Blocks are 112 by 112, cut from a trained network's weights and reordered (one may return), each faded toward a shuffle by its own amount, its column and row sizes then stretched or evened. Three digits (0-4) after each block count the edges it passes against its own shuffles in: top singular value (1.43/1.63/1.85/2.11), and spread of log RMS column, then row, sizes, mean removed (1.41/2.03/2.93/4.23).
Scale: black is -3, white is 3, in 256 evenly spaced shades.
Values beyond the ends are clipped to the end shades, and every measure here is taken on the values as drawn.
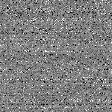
0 0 2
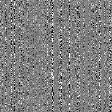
1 4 0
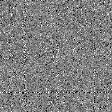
0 2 1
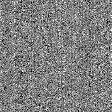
1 1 0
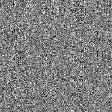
1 2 0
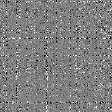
1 3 3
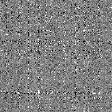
0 3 2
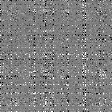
3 3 3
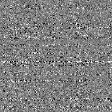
0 2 3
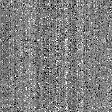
3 2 1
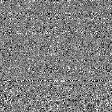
1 2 3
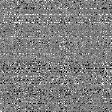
2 2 3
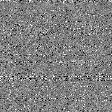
0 0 3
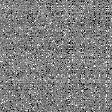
3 2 0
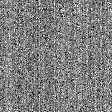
2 1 0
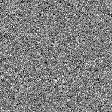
1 0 0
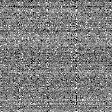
3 2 1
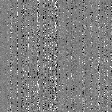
0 4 0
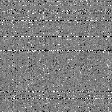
3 1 3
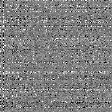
2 2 3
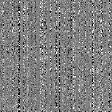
3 4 1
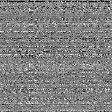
4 1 3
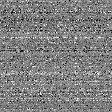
3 0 3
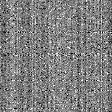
4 0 2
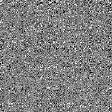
1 3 2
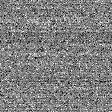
2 0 0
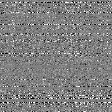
1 1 4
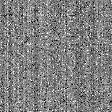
3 0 1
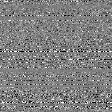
1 0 4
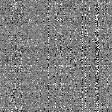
2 3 1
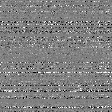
2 0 4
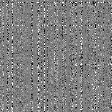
1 4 1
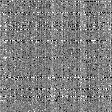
4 0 3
